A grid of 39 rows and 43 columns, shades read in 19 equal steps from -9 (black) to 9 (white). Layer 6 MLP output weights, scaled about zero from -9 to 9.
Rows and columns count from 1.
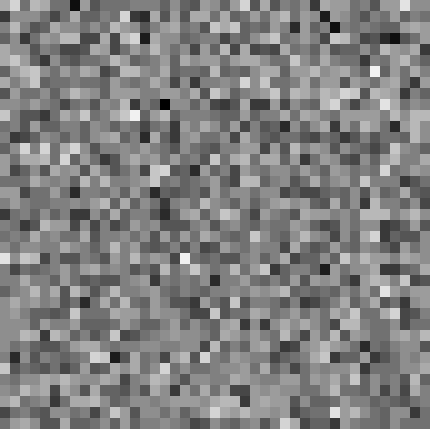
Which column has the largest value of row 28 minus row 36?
24
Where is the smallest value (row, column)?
10, 17
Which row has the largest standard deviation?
4
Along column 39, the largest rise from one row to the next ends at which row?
5
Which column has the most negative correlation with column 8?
41
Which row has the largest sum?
9
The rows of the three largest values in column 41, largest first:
1, 26, 6
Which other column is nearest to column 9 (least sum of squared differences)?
15
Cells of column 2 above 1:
11
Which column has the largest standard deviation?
34
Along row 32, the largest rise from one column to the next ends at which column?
22
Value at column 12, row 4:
-4
